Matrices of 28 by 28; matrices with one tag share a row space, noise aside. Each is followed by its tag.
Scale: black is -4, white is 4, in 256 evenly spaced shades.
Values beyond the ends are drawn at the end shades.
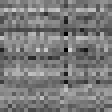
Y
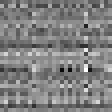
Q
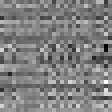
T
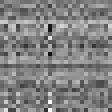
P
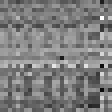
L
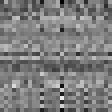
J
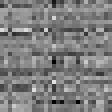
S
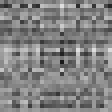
J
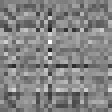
P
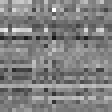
S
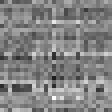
S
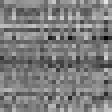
T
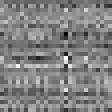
Y
